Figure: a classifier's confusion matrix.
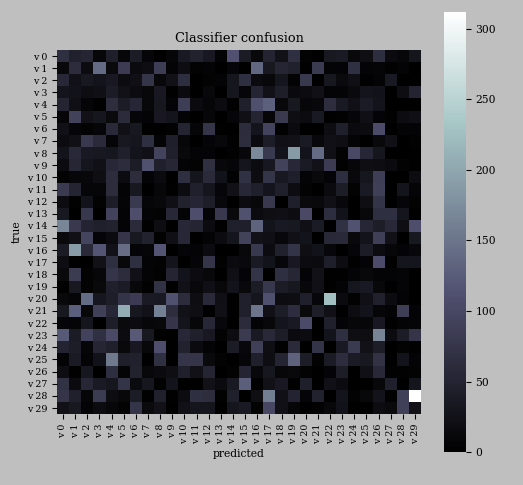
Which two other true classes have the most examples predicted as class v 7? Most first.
v 9, v 2
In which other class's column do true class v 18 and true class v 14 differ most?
v 0
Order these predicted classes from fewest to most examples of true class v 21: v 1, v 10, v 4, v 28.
v 10, v 4, v 28, v 1
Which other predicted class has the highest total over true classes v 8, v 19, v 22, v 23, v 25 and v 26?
v 4
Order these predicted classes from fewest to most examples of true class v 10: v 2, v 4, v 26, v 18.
v 2, v 18, v 4, v 26
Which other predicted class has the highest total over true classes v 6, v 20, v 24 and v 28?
v 17
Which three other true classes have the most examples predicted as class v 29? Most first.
v 28, v 14, v 23
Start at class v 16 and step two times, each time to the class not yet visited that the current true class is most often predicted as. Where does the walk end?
v 3
